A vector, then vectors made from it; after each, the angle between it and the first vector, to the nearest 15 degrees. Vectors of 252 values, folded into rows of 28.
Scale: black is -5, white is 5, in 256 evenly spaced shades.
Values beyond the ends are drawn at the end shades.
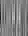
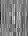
30 degrees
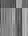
75 degrees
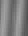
75 degrees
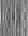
150 degrees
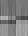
75 degrees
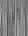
135 degrees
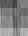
105 degrees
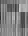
45 degrees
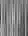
45 degrees
